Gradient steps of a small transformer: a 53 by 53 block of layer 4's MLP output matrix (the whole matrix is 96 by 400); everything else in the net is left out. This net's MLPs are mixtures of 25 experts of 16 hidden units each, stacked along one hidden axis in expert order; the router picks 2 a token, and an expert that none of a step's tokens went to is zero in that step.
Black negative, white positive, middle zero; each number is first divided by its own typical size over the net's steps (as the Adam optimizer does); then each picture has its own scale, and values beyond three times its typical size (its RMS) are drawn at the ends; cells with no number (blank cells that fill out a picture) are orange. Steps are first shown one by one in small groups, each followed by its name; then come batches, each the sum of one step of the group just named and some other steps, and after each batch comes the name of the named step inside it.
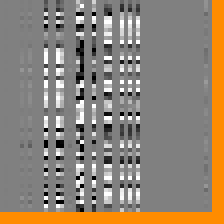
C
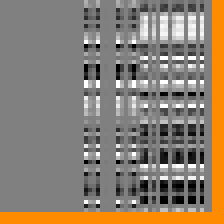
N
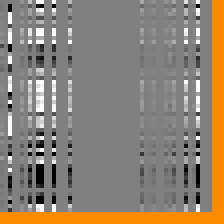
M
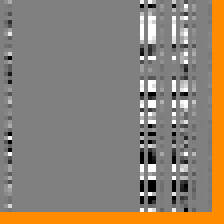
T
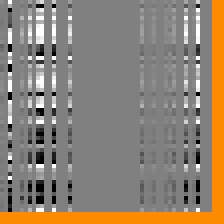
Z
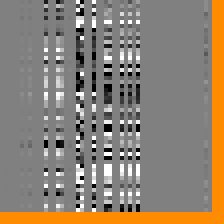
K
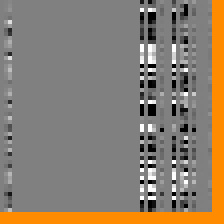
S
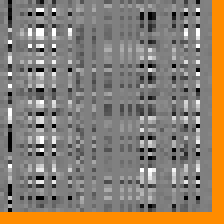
S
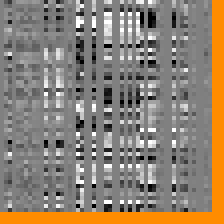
K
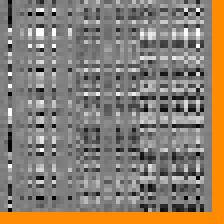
T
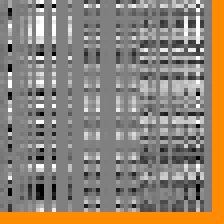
Z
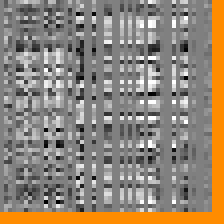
C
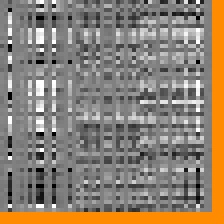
M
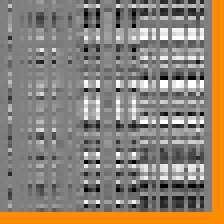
N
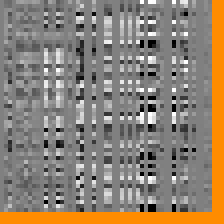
C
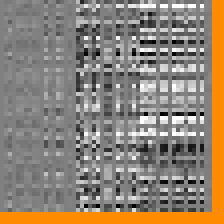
K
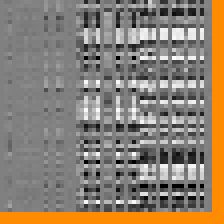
N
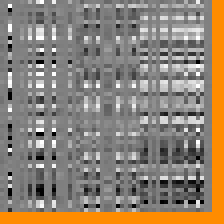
N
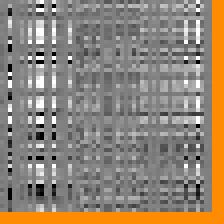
Z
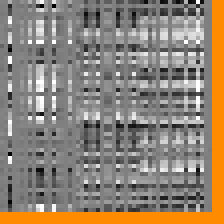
M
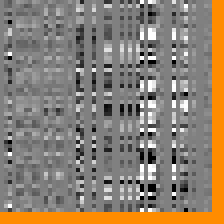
T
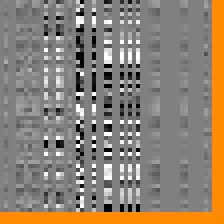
K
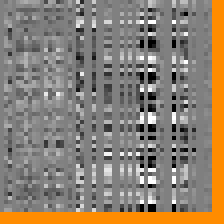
K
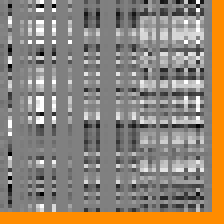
M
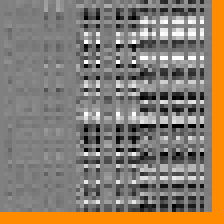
N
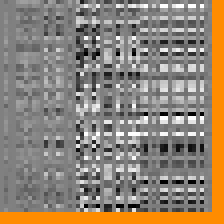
K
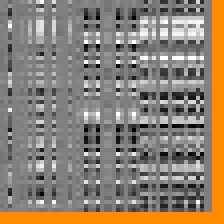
N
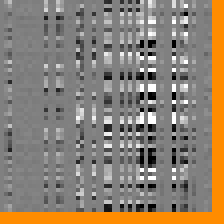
T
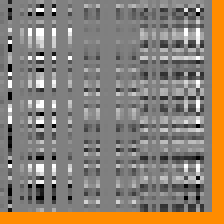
Z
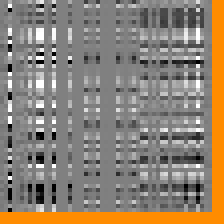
Z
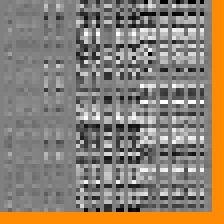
K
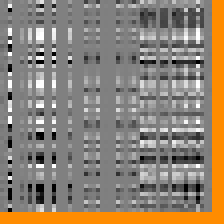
Z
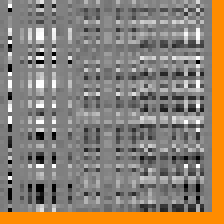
Z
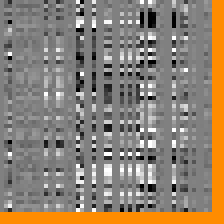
K
